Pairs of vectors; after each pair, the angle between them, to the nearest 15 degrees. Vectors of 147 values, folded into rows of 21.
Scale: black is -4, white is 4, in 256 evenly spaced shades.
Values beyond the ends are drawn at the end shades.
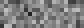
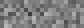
60 degrees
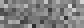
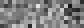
135 degrees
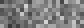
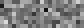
90 degrees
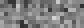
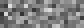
105 degrees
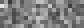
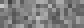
15 degrees
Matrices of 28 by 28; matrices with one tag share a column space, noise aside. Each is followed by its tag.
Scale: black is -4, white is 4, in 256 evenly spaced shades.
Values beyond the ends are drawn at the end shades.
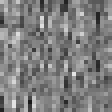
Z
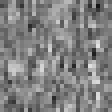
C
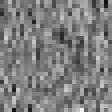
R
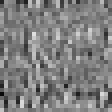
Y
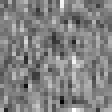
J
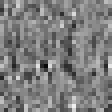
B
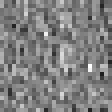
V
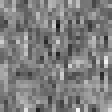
J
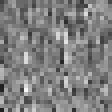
R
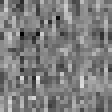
Z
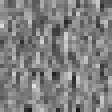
J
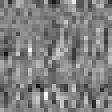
Y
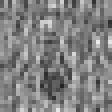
J
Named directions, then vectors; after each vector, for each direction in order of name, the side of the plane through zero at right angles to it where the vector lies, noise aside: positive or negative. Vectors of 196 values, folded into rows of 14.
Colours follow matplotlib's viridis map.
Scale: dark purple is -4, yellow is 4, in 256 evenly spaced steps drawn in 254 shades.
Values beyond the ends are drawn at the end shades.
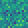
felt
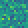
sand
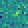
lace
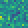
positive, negative, positive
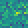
negative, positive, positive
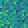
negative, negative, positive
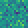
positive, negative, negative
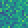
positive, positive, negative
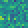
positive, negative, positive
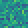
negative, negative, negative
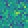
negative, positive, positive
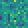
negative, positive, negative
